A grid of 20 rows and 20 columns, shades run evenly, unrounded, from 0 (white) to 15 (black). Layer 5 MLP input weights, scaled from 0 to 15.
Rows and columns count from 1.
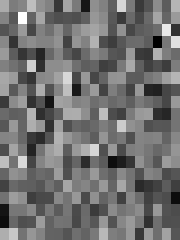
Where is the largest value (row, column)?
4, 18
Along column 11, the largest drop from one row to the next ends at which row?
13
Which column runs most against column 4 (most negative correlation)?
7
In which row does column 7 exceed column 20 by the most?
1
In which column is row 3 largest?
20
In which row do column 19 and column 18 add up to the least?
3
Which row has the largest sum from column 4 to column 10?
5
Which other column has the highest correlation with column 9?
17
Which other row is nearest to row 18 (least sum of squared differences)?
19
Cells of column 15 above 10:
4
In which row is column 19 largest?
10
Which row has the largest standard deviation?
14
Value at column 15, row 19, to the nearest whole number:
6
